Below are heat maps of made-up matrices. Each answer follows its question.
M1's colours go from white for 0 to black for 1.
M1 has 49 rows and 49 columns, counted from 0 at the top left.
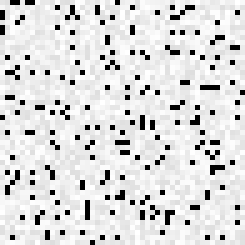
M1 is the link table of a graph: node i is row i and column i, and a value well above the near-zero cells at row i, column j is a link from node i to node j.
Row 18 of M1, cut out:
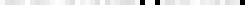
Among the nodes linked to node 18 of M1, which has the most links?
node 28
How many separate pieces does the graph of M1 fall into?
2
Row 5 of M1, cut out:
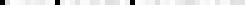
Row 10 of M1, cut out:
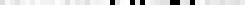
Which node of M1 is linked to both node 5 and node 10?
node 26
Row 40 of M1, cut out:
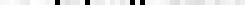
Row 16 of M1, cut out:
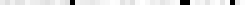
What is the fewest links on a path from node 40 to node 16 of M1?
4
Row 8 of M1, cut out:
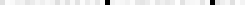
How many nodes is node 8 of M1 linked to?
2
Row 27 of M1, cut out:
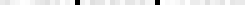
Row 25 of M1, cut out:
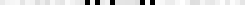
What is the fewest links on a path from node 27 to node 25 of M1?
4
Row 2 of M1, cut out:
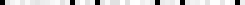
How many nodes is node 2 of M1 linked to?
6
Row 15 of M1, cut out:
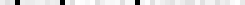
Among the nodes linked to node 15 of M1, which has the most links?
node 3
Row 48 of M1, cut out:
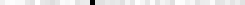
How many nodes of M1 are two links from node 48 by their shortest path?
2
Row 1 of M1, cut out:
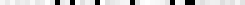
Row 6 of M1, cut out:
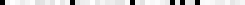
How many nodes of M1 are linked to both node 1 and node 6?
3
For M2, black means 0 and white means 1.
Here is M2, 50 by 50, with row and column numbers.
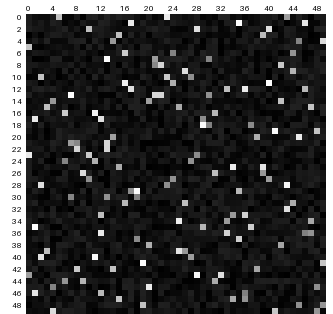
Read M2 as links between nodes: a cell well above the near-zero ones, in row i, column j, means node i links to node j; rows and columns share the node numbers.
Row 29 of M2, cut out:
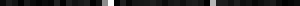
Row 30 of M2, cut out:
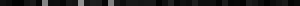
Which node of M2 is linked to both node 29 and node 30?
node 18
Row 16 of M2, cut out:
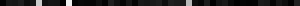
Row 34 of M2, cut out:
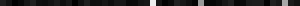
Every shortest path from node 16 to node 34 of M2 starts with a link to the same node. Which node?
node 31
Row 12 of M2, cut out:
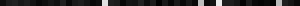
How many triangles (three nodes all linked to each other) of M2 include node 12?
2
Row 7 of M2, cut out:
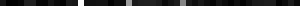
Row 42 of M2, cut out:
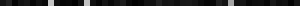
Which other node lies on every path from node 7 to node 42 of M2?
node 8
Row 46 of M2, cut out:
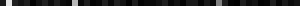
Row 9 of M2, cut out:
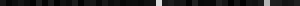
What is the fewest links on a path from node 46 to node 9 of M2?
7
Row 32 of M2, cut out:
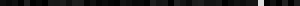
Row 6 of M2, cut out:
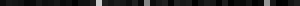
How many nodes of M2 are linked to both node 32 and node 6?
0
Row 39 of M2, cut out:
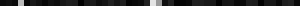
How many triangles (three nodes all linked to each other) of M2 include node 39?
0
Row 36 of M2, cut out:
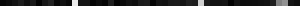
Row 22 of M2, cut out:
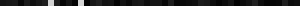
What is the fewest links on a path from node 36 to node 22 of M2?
7
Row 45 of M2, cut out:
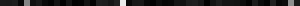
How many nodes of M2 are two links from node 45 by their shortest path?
4
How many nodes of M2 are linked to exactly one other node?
2
